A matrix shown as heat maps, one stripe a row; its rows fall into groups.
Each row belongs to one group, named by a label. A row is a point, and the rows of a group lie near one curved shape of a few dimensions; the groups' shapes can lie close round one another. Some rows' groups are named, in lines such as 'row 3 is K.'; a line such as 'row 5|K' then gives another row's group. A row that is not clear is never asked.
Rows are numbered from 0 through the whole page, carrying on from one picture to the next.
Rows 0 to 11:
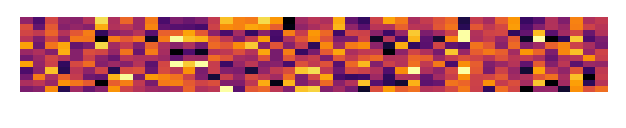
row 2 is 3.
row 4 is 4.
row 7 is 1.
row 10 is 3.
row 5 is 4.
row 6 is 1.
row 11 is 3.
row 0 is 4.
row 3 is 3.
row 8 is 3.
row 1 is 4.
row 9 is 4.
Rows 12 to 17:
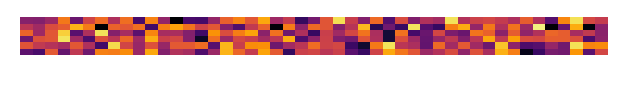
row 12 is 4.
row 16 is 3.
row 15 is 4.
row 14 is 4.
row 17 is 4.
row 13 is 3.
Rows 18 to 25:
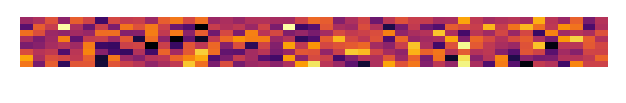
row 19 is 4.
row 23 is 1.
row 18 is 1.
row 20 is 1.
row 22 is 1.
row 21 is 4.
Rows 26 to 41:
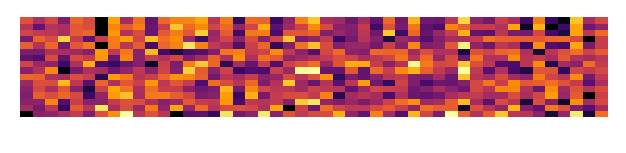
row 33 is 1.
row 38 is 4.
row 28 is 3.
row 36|4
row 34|3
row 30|3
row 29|4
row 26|3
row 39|3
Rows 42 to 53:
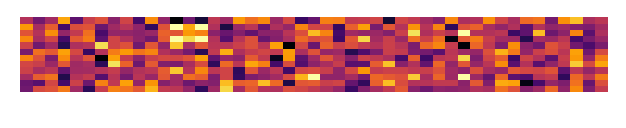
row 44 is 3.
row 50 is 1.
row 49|3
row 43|1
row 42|4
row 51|3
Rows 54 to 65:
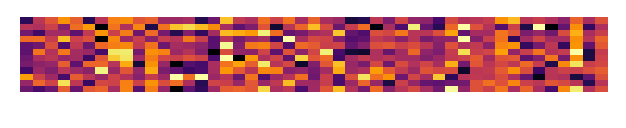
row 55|3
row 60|4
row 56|4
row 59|4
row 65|4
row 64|4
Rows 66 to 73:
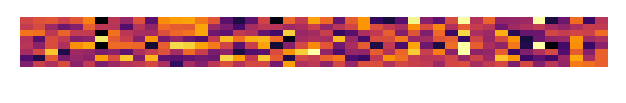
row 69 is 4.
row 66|3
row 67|1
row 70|3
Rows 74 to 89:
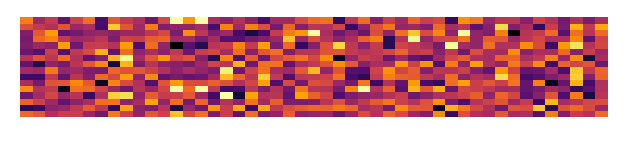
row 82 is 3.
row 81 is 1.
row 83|4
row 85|1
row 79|1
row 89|1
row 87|1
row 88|1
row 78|4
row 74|1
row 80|4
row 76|3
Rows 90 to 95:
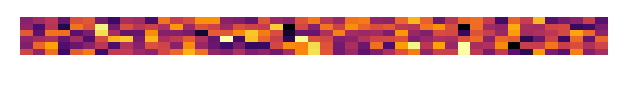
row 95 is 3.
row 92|4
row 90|1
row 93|4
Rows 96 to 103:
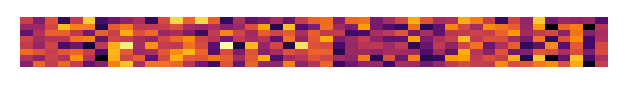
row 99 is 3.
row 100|4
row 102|3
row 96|1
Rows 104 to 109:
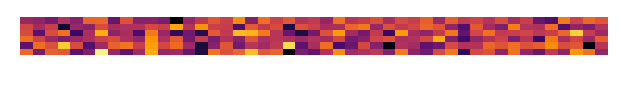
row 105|1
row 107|1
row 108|4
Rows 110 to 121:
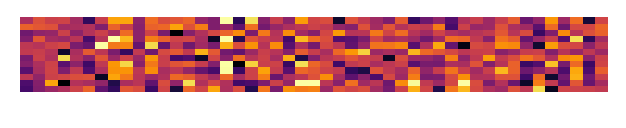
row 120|3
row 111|1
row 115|1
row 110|4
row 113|4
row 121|1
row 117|4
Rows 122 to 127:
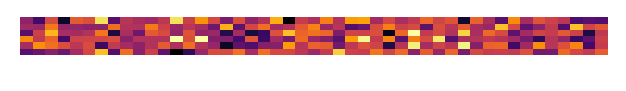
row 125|1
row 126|3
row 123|3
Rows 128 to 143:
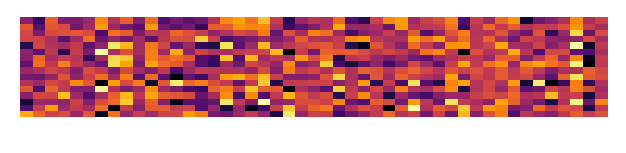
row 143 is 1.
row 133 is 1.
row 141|4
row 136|1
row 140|4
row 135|4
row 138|3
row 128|4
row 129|4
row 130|3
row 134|4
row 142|3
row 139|4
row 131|1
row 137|4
